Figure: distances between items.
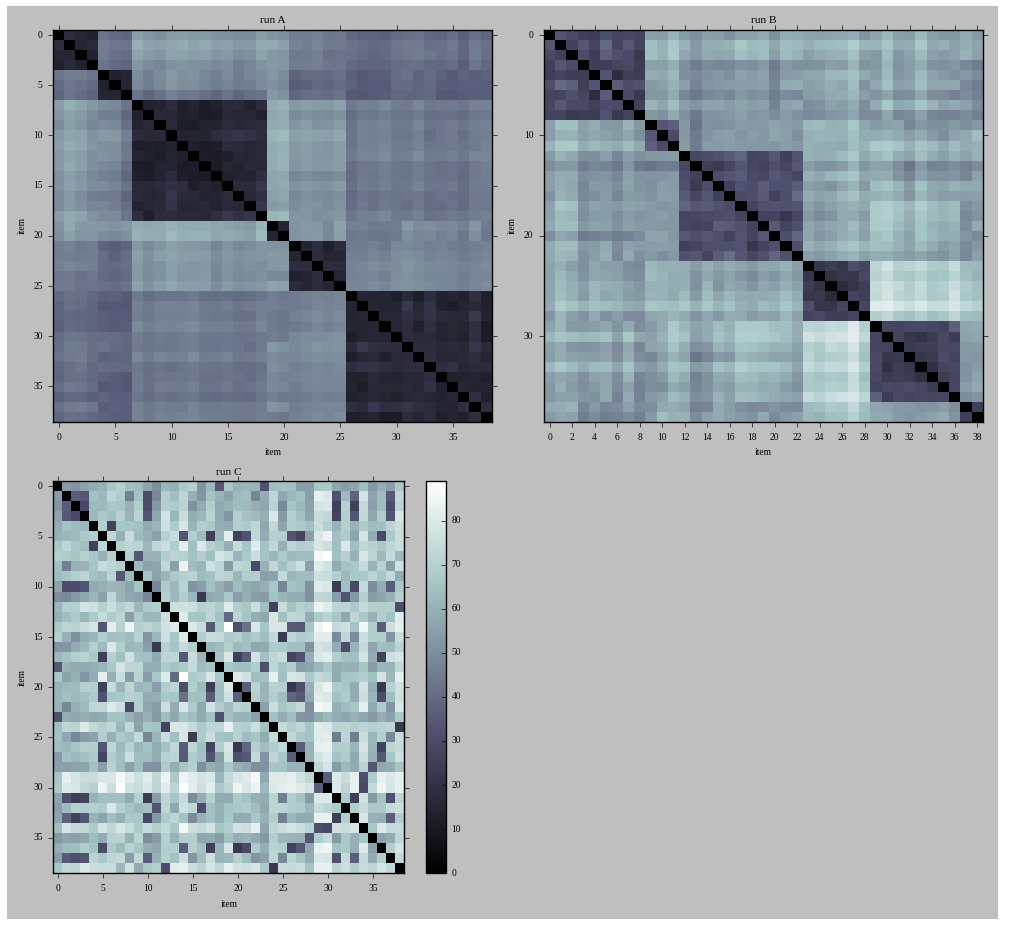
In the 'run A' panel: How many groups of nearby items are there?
6
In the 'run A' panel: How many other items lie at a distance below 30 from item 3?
3
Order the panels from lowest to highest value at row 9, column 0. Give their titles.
run A, run B, run C
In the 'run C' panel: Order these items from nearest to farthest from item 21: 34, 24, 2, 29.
2, 24, 34, 29
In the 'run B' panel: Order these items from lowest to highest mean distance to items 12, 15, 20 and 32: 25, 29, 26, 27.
29, 25, 26, 27
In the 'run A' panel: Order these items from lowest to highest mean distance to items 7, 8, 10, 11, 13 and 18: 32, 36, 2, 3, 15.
15, 36, 32, 3, 2
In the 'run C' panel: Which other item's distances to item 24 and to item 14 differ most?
38
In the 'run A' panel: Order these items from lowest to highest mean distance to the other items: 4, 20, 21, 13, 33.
33, 13, 4, 21, 20
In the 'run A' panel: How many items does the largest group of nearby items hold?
13
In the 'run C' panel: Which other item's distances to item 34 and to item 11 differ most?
16
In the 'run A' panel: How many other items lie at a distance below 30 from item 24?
4
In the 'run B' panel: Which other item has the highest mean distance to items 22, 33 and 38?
27
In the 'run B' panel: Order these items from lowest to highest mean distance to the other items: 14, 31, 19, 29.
14, 19, 31, 29
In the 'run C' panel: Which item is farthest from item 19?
14
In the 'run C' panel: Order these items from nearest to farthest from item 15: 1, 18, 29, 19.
1, 19, 18, 29
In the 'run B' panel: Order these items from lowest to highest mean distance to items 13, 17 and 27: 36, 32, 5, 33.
5, 32, 36, 33
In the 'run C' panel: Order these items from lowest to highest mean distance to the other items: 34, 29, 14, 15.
15, 14, 34, 29
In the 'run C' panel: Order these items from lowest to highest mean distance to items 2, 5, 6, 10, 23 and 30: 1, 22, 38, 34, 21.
1, 21, 34, 22, 38
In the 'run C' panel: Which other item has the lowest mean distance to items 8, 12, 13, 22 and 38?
24
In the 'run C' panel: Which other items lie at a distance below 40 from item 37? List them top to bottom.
1, 2, 3, 10, 31, 33
